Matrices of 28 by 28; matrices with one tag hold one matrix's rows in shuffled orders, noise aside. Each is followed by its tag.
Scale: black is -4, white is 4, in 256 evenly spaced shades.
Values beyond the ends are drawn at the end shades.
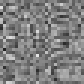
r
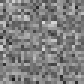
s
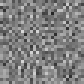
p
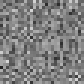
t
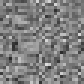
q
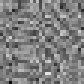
q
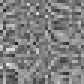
r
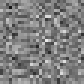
q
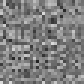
s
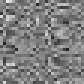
r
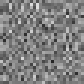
p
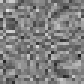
r
